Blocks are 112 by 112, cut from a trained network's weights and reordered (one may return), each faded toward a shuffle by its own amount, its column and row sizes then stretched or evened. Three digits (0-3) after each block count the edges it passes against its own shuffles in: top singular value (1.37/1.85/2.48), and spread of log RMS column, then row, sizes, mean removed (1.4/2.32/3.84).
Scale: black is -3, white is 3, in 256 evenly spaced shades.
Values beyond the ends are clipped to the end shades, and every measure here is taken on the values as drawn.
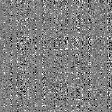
1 3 2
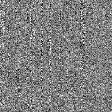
1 2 0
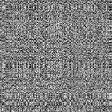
3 2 1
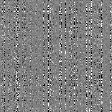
2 3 1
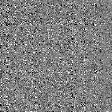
0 2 2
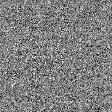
1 1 1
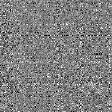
1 2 2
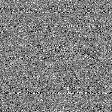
1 0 2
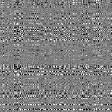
3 2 3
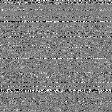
2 0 3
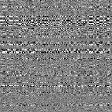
3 1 3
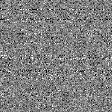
1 1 2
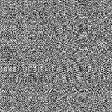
3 0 2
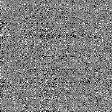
1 2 2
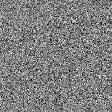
1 1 1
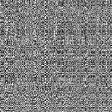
3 2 1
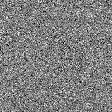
1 0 0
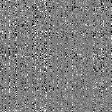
0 3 2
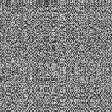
3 1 0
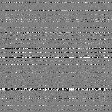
3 1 3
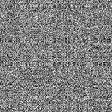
3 0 1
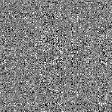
0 2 2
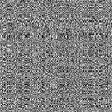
3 1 2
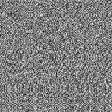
3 0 0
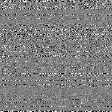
1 1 3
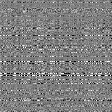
3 0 3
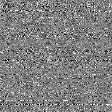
0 1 3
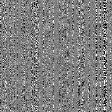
2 3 0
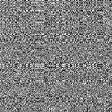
3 0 2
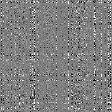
1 3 2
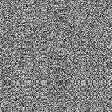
3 0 0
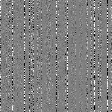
1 3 0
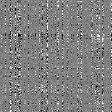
2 3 2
